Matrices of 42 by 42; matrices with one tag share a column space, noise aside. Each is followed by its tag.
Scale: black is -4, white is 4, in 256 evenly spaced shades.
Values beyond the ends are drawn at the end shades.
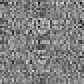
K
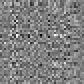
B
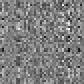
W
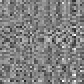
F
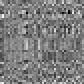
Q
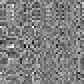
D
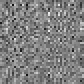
W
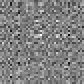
B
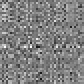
D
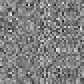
W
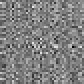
D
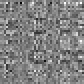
K
